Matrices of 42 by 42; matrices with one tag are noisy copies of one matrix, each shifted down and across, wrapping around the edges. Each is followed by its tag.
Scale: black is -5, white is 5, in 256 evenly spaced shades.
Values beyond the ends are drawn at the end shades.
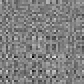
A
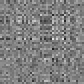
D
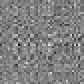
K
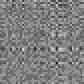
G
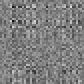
A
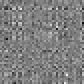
A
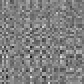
K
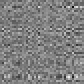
G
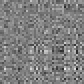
D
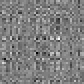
A
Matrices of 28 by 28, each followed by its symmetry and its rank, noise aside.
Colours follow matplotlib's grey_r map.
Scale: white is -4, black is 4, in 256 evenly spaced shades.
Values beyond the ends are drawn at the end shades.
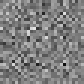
symmetric, rank five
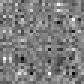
symmetric, rank three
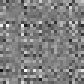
no symmetry, rank three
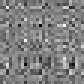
no symmetry, rank three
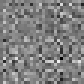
antisymmetric, rank four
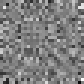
antisymmetric, rank four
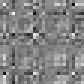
symmetric, rank three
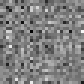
symmetric, rank four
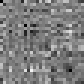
symmetric, rank three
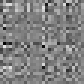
no symmetry, rank three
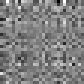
no symmetry, rank three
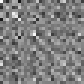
symmetric, rank three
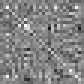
symmetric, rank four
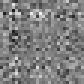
antisymmetric, rank four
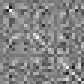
symmetric, rank four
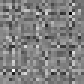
antisymmetric, rank four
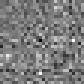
symmetric, rank five
